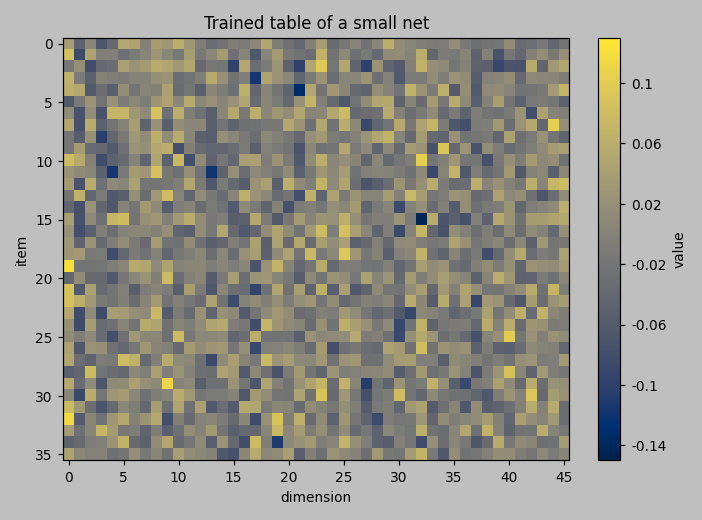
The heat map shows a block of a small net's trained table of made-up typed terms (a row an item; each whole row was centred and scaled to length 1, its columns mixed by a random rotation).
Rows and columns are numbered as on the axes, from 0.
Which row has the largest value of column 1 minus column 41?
22
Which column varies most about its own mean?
17
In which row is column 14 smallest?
35
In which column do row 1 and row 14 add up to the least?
1
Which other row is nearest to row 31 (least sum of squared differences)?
10
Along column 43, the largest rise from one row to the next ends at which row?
23
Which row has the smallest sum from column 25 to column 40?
2
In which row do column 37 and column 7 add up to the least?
34
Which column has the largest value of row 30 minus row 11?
4
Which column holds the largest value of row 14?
45
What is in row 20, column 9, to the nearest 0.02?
0.08
